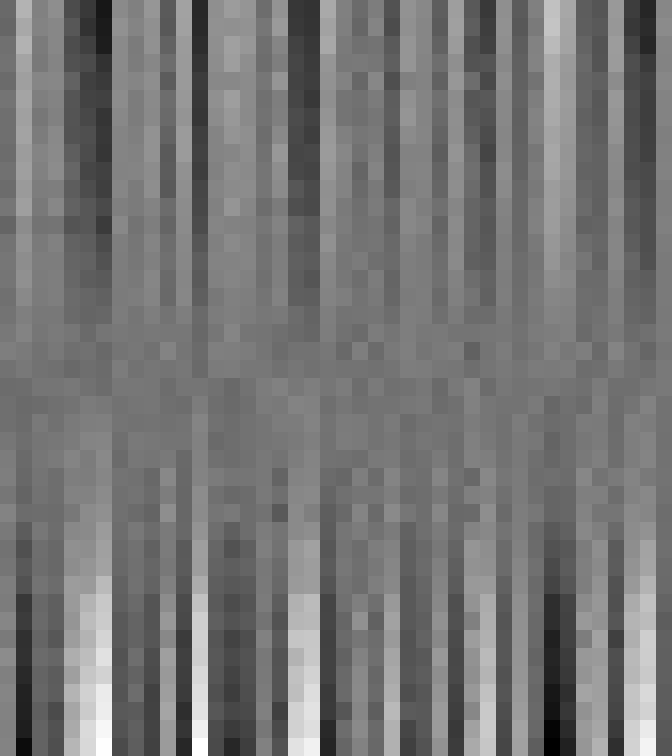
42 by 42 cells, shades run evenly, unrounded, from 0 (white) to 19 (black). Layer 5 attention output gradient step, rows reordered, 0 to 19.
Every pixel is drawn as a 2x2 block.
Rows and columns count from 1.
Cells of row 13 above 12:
8
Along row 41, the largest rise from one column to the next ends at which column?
21
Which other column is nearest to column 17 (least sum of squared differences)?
1
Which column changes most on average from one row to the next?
30
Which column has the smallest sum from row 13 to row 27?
35
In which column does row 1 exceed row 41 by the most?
7
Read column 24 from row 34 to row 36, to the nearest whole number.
11 12 11
